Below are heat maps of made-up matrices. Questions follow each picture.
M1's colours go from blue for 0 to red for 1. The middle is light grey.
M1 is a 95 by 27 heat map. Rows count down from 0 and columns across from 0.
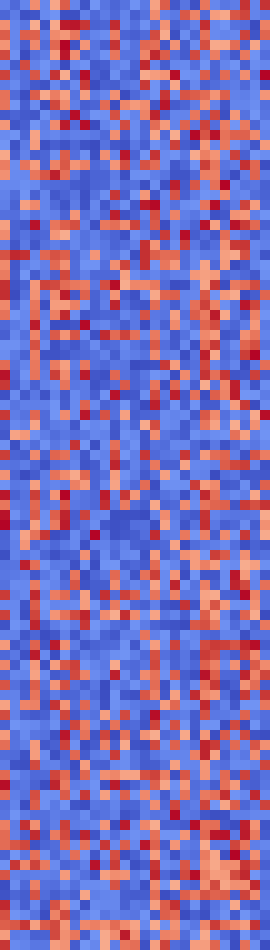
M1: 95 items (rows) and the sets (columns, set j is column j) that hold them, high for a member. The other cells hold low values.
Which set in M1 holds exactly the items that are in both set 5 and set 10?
13
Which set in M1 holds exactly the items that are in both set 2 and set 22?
9
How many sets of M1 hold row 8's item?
3
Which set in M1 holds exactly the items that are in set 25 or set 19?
21
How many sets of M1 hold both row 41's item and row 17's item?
6
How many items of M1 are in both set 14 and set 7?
7
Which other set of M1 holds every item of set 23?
15
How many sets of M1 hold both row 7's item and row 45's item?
8
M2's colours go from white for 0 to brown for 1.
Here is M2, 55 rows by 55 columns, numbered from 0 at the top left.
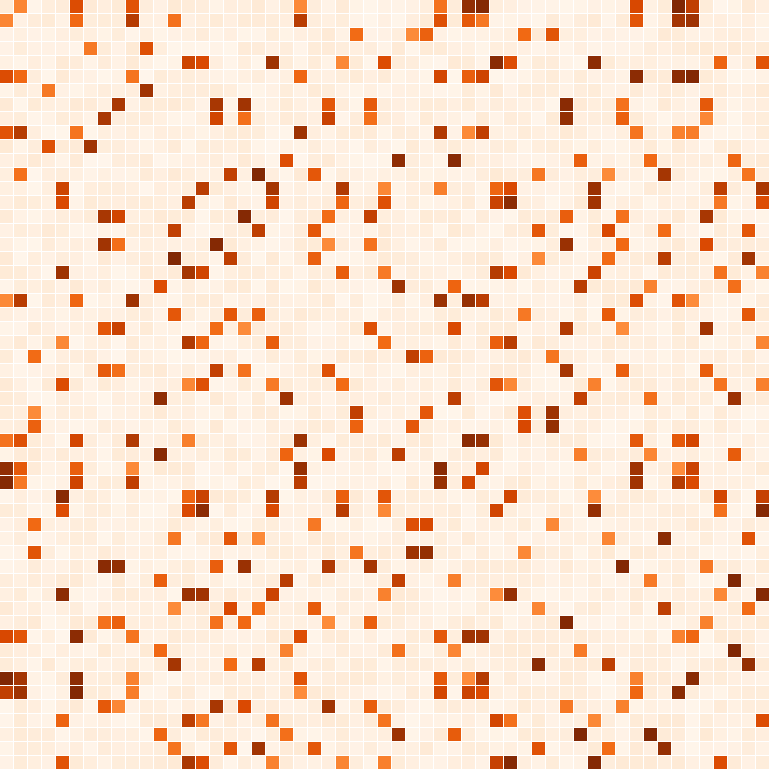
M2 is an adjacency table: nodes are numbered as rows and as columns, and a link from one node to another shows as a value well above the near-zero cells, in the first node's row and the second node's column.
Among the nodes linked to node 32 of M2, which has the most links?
node 23
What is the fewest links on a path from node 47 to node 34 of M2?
3
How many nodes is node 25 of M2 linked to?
4
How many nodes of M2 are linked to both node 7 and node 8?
7
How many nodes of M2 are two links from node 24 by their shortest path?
3
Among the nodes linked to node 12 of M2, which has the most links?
node 1
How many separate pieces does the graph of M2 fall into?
3
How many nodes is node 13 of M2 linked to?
11
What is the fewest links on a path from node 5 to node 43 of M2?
3
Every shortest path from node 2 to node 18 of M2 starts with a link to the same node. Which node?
node 37
